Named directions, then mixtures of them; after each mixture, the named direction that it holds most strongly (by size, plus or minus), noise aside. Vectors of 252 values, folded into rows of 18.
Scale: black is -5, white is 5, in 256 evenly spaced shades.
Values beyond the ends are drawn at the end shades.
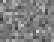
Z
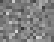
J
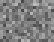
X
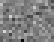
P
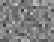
X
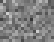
Z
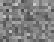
X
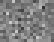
J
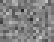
J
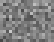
X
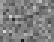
P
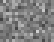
Z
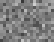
X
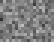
Z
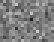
Z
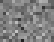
J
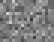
Z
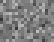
Z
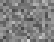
X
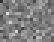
J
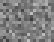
X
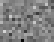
P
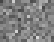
J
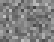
X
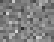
J
